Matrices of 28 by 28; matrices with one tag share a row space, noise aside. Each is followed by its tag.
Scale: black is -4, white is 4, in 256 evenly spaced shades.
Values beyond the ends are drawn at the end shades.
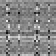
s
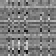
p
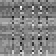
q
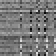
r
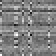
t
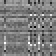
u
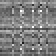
q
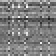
p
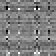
s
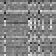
u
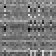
u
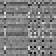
u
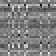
p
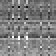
p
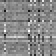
u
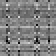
s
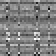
s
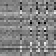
r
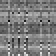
p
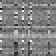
t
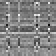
s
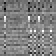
u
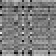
t
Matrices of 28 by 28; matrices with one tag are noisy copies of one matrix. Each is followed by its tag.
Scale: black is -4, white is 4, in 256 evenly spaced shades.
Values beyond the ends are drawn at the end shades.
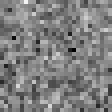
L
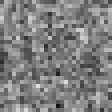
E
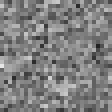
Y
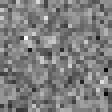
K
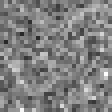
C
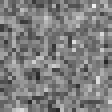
C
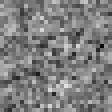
Y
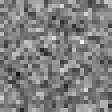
K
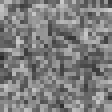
E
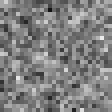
C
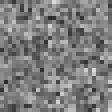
Y
